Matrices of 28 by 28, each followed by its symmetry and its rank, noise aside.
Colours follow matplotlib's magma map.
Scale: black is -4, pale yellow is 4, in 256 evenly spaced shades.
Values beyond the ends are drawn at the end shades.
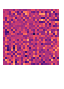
antisymmetric, rank four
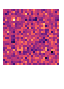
symmetric, rank five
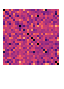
symmetric, rank five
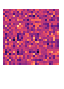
no symmetry, rank four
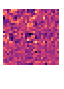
no symmetry, rank four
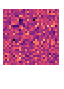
symmetric, rank five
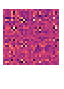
antisymmetric, rank four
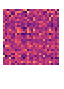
no symmetry, rank four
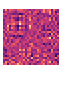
antisymmetric, rank four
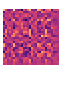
no symmetry, rank three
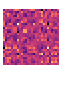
symmetric, rank three
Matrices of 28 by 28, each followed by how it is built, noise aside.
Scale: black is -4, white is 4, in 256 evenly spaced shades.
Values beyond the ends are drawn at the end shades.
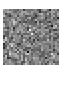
noise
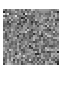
noise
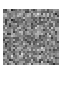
blocks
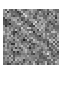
Toeplitz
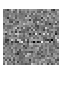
uneven rows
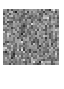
noise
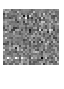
uneven rows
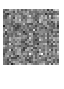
blocks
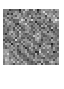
Toeplitz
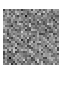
Toeplitz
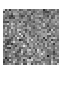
blocks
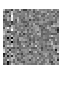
uneven columns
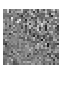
upper triangular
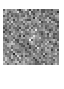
Toeplitz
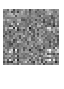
low rank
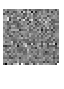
uneven rows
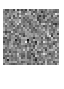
noise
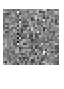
uneven columns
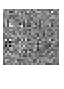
low rank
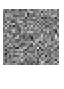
low rank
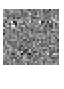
uneven rows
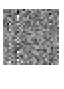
uneven columns
